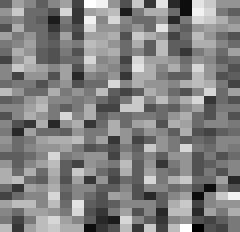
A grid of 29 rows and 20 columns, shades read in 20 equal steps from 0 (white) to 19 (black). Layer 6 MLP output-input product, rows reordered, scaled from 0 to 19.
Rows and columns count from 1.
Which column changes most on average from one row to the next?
13
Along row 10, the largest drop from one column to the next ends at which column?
12
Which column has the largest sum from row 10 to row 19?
2
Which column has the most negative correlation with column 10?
5
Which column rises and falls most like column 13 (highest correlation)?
1
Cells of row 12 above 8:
11
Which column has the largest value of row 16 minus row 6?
8
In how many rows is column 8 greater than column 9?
7
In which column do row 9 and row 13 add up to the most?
20
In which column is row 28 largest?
10
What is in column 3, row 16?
15
